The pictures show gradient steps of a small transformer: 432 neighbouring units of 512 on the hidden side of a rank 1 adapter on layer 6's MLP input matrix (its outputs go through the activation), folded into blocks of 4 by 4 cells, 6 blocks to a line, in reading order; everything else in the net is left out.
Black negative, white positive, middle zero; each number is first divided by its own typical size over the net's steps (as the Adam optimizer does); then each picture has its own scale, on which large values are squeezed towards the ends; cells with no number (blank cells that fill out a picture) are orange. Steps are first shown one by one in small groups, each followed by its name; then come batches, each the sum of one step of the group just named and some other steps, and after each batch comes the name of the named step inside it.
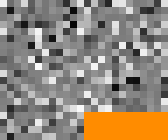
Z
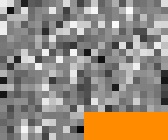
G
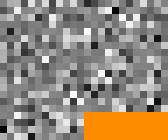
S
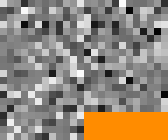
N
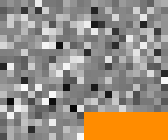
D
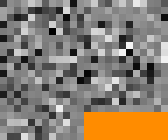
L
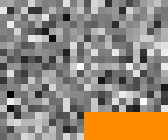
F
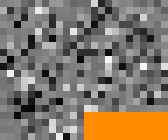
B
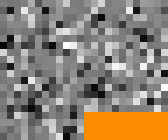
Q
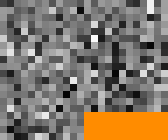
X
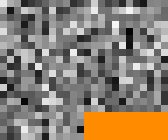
G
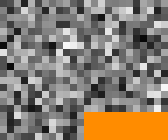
Q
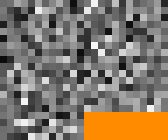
B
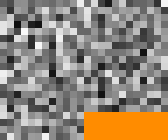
B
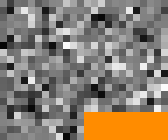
Q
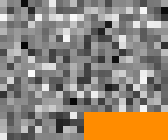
G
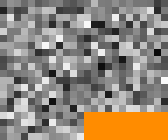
D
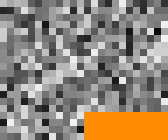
N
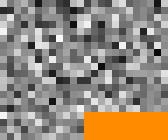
Z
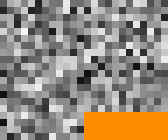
L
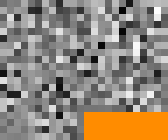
F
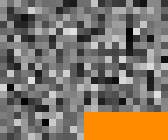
B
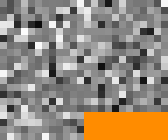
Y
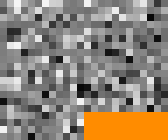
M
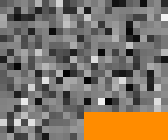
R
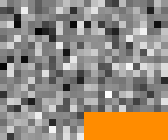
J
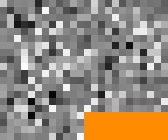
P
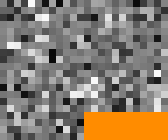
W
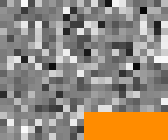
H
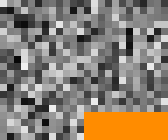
P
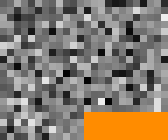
R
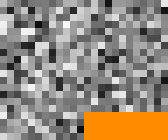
Y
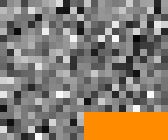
M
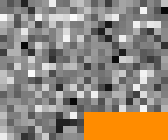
Y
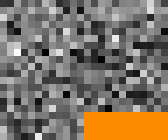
M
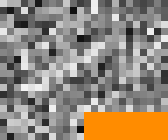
P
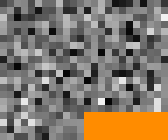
R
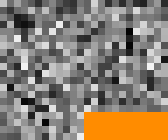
P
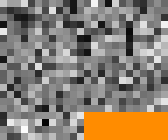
H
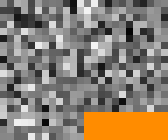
Y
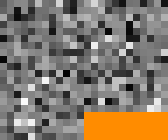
R
